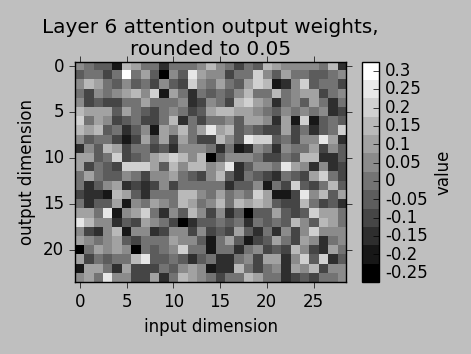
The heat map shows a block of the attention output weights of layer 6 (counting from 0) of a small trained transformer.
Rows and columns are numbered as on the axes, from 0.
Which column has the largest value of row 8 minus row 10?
26
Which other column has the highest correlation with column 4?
11
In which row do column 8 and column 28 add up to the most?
3
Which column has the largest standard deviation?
5
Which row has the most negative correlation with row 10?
0
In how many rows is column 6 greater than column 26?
9
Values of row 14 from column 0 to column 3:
-0.1 -0.15 -0.15 -0.2
